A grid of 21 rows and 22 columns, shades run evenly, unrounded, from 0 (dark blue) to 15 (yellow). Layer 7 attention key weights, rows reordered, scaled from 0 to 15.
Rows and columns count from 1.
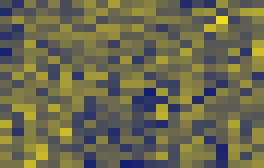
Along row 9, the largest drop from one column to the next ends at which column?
4
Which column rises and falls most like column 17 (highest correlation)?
14
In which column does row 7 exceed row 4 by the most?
22
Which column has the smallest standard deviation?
15
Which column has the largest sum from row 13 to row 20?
3
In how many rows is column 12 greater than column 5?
8
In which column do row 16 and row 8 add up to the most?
5
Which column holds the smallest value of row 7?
1
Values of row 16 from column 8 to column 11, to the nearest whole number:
7 4 4 5
